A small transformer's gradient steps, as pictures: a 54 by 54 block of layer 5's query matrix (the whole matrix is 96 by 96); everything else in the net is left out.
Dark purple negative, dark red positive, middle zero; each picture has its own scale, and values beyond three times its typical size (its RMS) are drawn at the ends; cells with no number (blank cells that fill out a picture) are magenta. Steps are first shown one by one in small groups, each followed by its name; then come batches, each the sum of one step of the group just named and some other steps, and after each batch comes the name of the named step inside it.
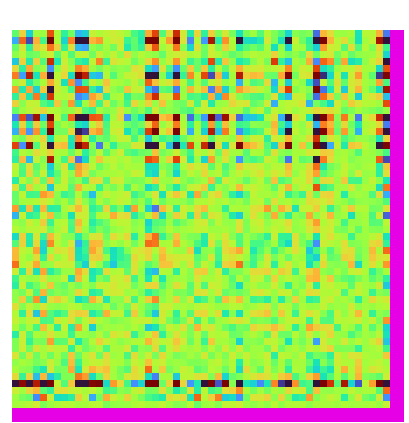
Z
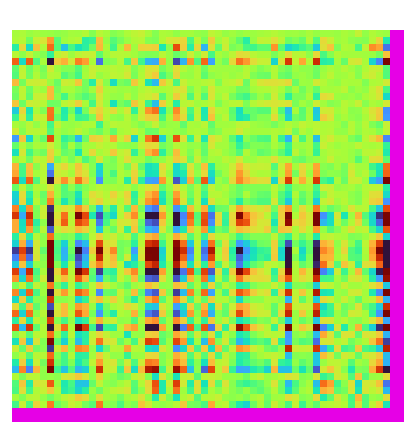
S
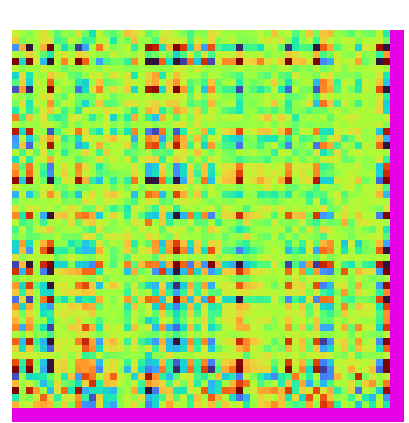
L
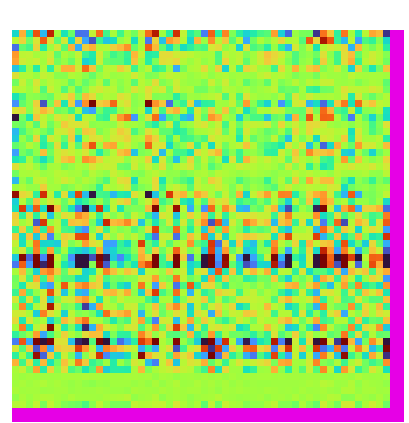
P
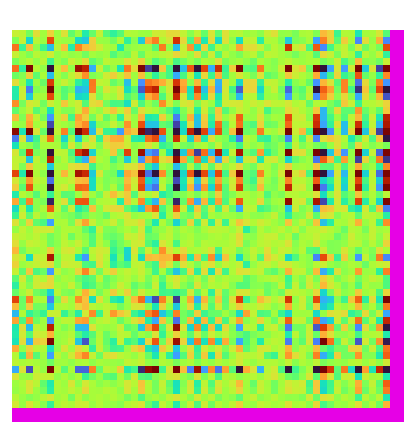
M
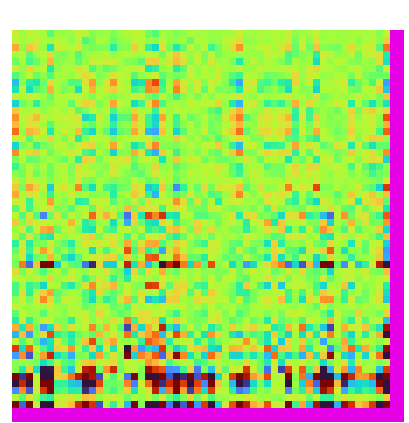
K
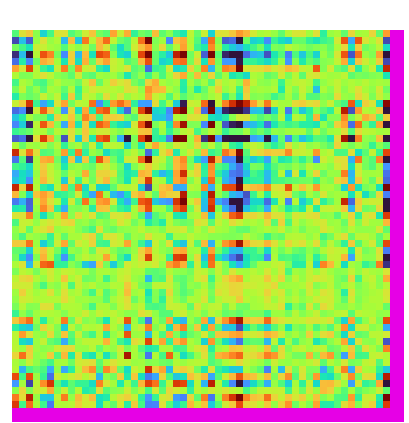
K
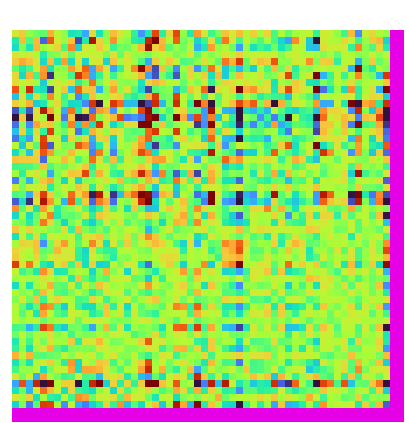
Z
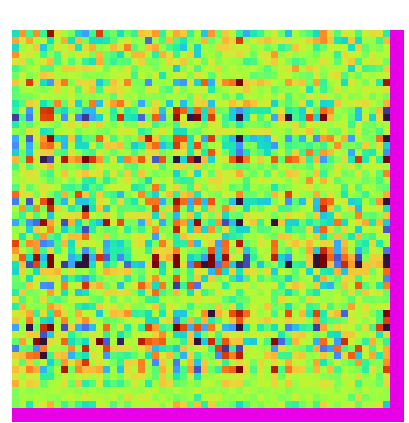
P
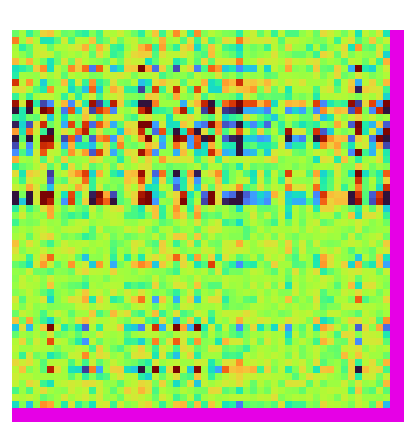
M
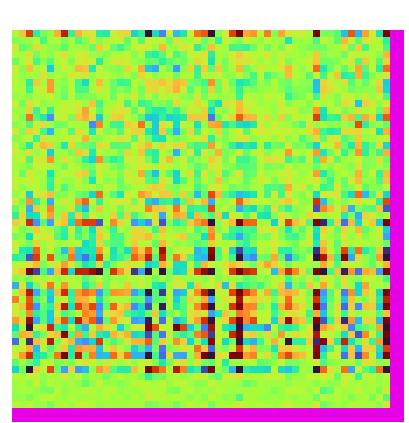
M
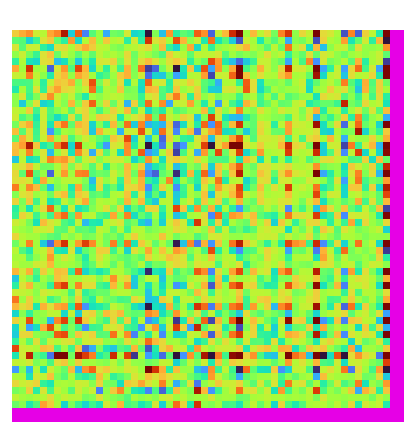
M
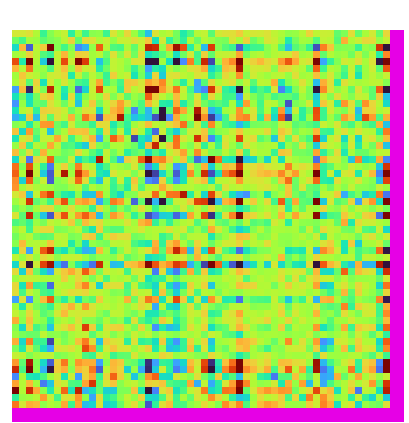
L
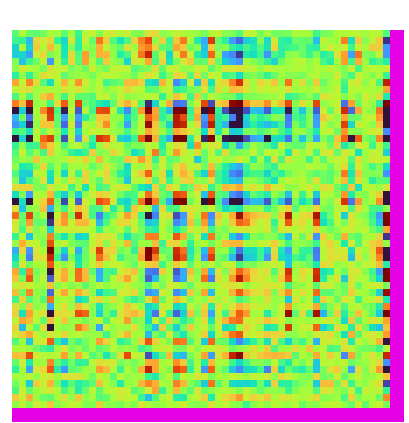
S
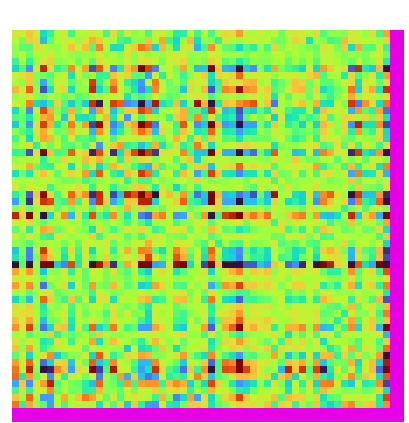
K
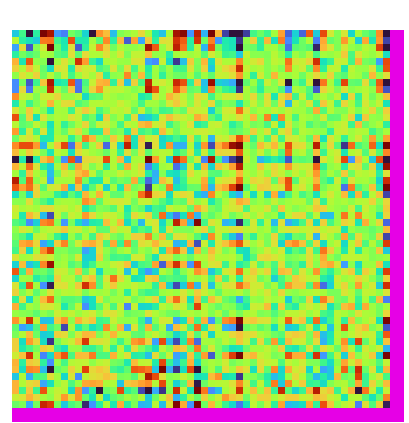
L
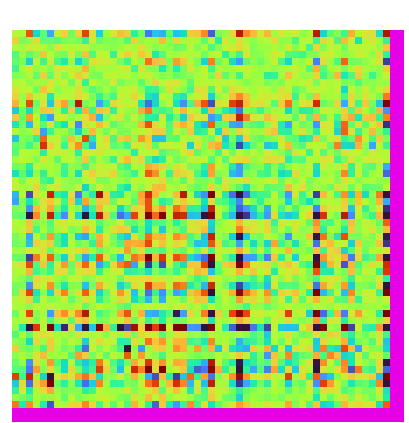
K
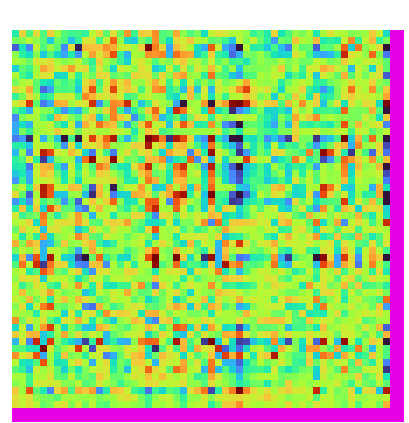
P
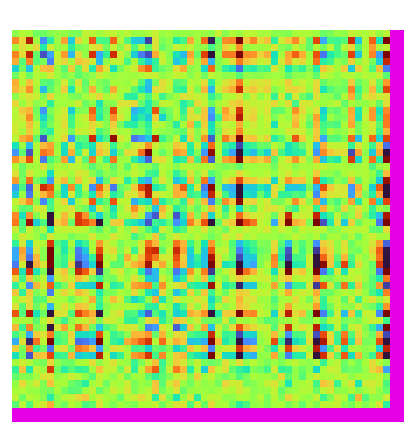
S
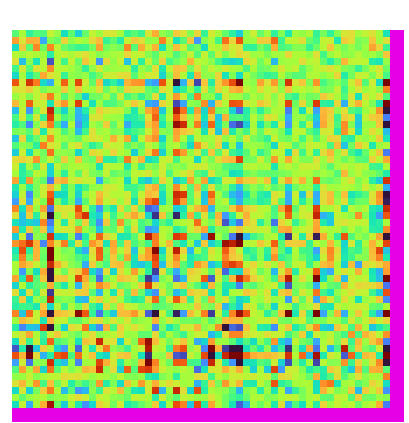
S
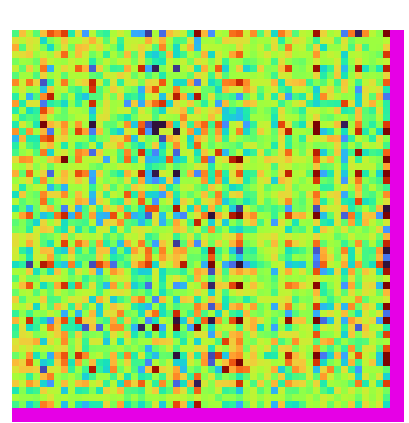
M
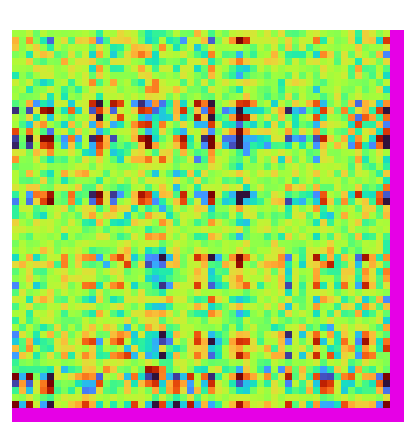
K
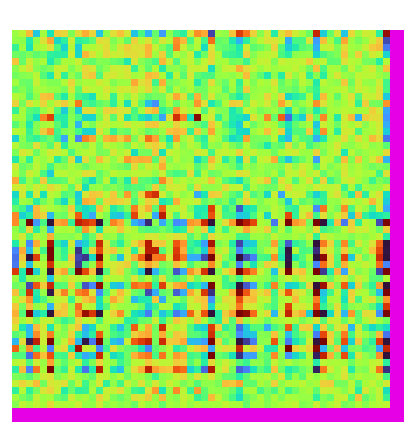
S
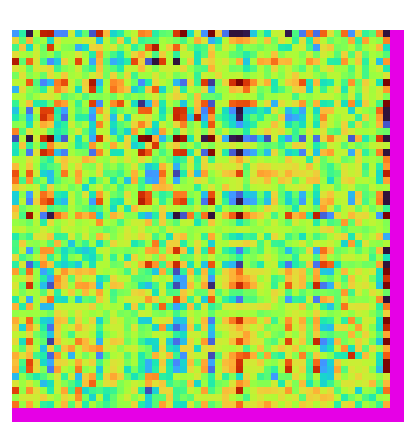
L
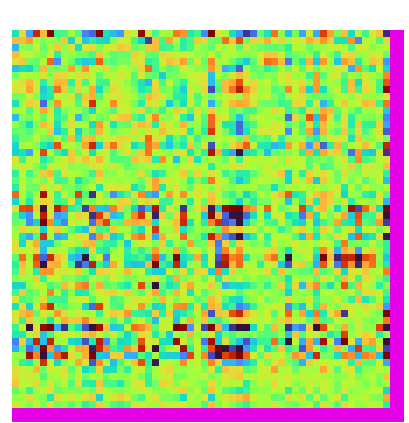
P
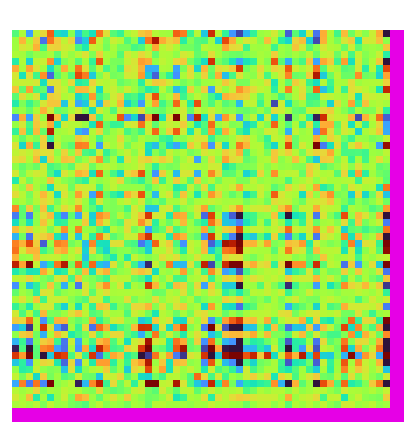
Z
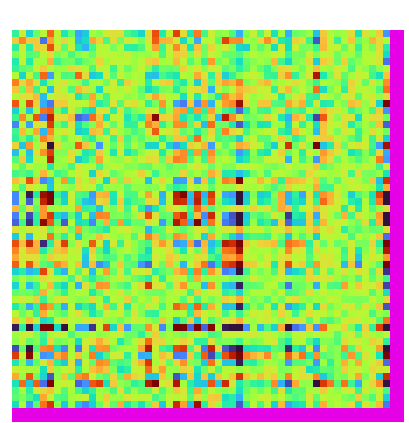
Z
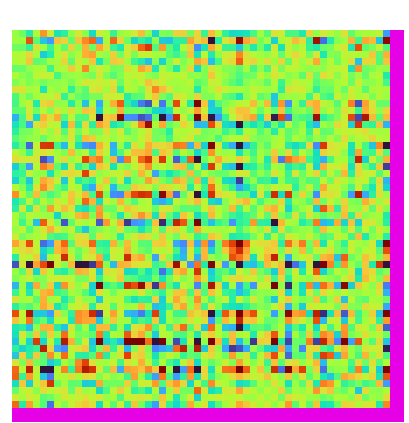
K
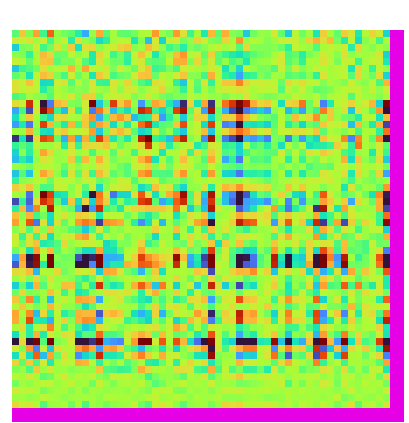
P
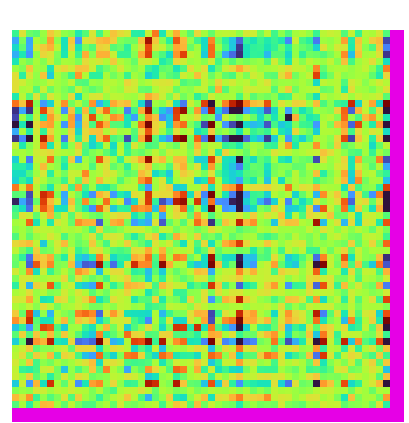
Z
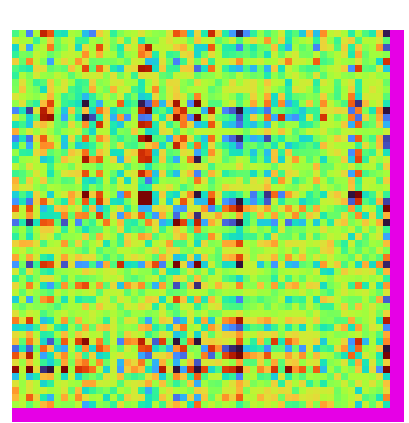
L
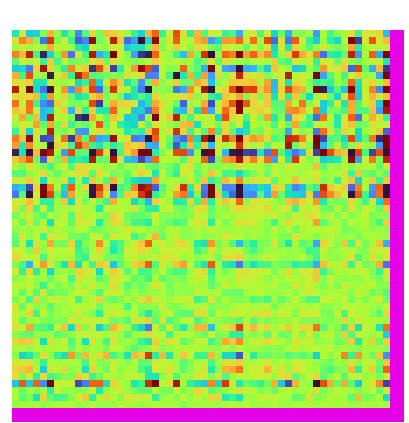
Z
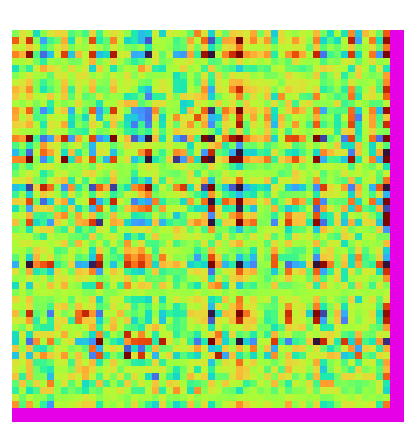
K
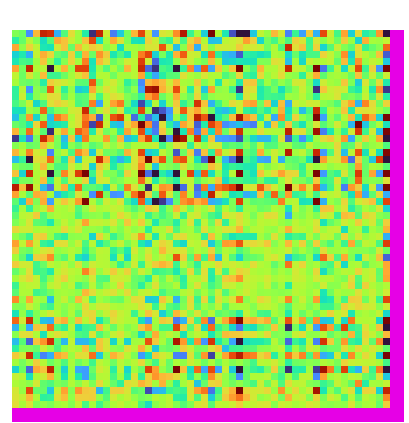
M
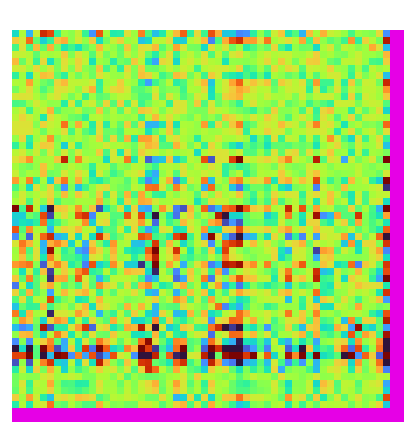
S
